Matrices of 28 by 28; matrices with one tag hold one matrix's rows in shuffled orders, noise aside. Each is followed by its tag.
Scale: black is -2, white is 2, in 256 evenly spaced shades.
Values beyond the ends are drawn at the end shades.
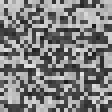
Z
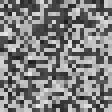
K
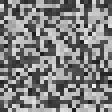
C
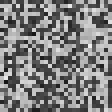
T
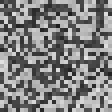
K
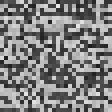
Z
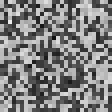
T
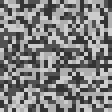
C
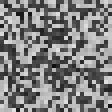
K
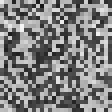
T
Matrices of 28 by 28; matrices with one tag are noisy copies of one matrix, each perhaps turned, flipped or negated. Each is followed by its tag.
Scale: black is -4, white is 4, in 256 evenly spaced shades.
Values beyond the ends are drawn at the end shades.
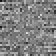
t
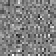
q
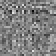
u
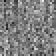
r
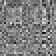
u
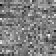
r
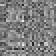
u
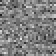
r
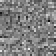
r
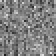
r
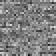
t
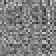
u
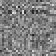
u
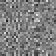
q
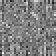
t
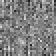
t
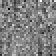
r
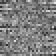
t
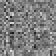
u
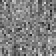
r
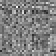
u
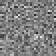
q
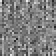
t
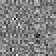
q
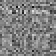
u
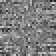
t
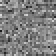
r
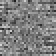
t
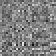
u
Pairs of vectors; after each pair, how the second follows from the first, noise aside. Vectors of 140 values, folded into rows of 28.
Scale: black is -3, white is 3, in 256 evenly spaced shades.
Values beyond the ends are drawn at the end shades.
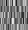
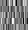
copied.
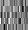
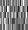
reversed, negated.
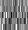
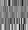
wrapped around, negated, partly zeroed.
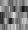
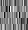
shuffled.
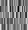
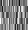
shuffled.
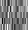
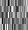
copied.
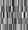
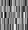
reversed, negated.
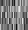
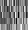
wrapped around.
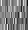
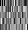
shuffled.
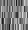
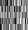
wrapped around.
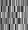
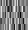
sign-scrambled.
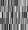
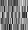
copied.
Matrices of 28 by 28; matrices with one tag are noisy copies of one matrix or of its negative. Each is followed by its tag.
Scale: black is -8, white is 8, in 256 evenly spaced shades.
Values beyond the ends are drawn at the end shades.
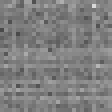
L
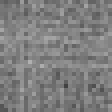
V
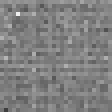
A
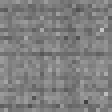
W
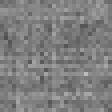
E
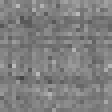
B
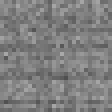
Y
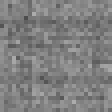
B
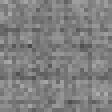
Y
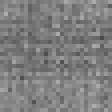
V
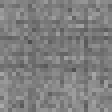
V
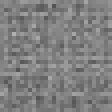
A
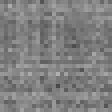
E
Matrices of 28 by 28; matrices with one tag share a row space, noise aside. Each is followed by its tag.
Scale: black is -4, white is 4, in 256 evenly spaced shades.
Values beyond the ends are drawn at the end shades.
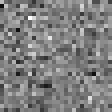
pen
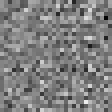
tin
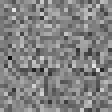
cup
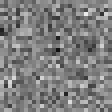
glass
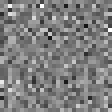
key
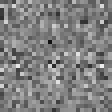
glass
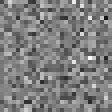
tin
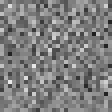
key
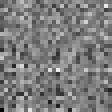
glass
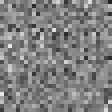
key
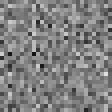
key
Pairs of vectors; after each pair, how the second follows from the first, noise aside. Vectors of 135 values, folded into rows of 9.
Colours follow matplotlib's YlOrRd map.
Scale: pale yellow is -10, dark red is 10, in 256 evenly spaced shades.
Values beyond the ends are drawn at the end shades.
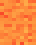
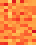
reversed, scaled up.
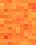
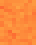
wrapped around, negated, shrunk.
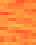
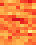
reversed, negated, scaled up.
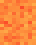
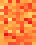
reversed, scaled up.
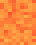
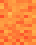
negated.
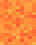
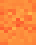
reversed, partly zeroed.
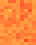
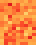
reversed, scaled up.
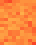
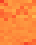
reversed, partly zeroed.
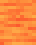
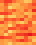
wrapped around, scaled up.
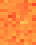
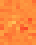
reversed, partly zeroed.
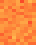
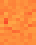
reversed, partly zeroed.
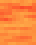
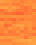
wrapped around, negated, shrunk.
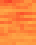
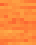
wrapped around, negated, shrunk.
